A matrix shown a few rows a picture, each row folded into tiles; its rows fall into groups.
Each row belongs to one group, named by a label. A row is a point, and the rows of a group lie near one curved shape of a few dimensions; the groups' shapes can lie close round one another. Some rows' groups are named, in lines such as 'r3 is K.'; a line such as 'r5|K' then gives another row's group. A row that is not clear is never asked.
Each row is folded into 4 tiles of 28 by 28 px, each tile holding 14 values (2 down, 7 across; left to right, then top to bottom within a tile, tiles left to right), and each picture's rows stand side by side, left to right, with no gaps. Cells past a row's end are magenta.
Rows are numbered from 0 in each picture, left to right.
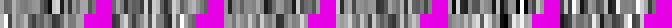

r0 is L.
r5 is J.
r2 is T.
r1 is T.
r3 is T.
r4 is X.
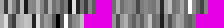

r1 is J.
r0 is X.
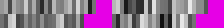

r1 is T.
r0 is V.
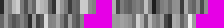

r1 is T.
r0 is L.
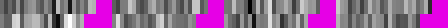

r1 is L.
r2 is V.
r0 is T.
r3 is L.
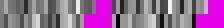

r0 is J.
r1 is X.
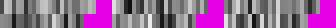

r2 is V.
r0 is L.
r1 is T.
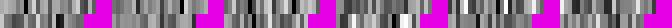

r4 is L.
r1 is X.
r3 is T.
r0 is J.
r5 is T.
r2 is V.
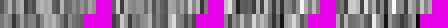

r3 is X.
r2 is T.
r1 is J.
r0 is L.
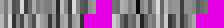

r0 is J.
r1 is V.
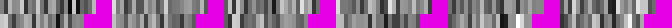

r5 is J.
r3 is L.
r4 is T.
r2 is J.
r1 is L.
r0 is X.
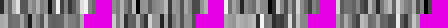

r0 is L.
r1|J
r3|T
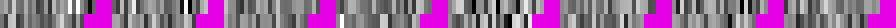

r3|L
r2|L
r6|X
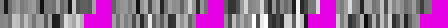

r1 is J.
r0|T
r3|V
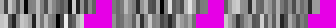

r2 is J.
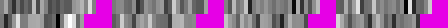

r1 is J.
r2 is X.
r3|X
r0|T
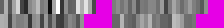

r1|J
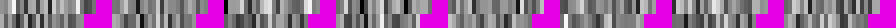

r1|V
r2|L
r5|L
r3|V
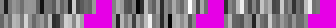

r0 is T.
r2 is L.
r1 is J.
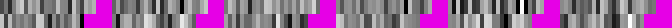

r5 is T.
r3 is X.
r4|X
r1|X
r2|L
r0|X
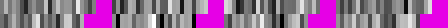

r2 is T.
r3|X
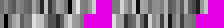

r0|X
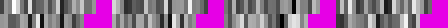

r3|J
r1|T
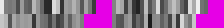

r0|L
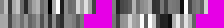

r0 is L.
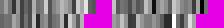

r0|V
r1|T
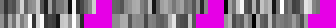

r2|L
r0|X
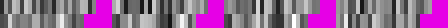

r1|T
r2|T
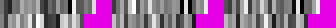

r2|X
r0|X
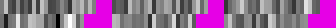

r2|L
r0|T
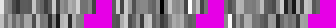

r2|L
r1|J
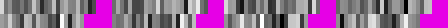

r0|T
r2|T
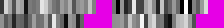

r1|X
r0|L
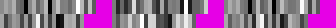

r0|J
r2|J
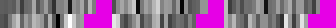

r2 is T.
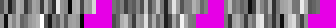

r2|J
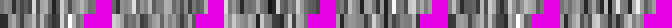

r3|X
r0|T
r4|T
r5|X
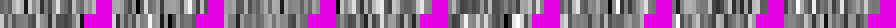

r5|L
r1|J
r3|L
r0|X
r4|T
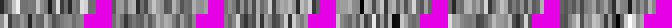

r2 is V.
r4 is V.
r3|J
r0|L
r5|T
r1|L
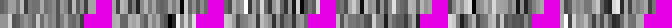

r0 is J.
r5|L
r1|X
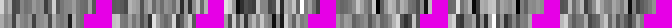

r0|L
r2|T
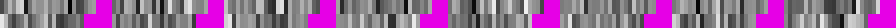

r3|T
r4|V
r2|L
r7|X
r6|V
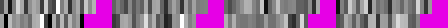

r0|X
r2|V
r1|T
